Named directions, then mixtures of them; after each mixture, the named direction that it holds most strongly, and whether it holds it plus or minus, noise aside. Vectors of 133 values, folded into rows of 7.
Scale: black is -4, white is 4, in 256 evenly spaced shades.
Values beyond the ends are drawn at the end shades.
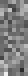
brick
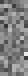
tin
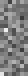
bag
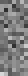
tin, plus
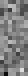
brick, minus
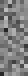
bag, minus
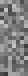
tin, minus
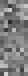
brick, plus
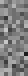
tin, minus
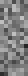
brick, minus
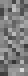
brick, minus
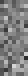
tin, plus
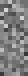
tin, minus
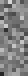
bag, minus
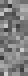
brick, plus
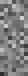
tin, minus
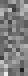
brick, plus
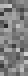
tin, plus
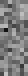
bag, minus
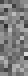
tin, plus
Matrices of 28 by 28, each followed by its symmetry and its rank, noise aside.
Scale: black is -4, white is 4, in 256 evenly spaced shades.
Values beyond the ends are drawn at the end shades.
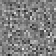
antisymmetric, rank eight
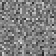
no symmetry, rank eight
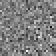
antisymmetric, rank six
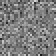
symmetric, rank eight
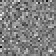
symmetric, rank six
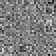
antisymmetric, rank eight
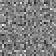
no symmetry, rank six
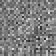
symmetric, rank six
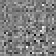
no symmetry, rank six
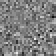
antisymmetric, rank eight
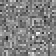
no symmetry, rank eight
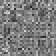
no symmetry, rank seven
